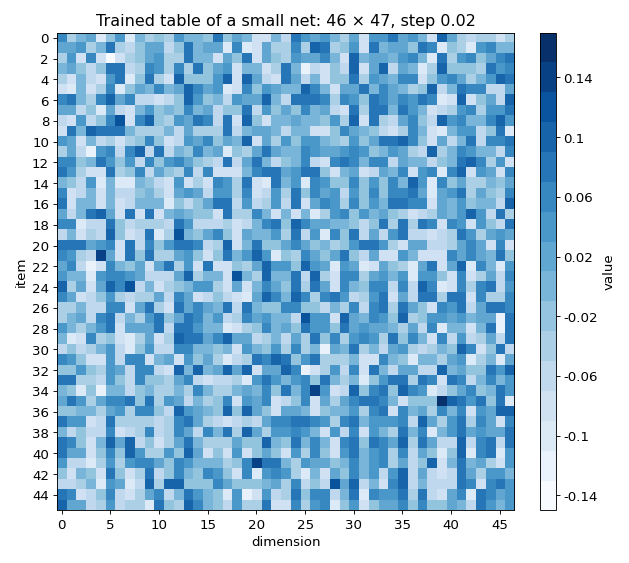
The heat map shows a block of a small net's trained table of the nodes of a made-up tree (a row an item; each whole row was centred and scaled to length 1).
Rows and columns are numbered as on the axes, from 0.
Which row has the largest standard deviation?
22
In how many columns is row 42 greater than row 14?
21
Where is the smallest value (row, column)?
2, 5
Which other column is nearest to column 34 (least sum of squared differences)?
16
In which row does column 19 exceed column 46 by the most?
35
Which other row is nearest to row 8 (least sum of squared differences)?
26
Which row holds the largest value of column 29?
27
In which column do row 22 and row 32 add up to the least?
31
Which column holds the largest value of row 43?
28
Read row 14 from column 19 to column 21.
0.08 -0.08 -0.1
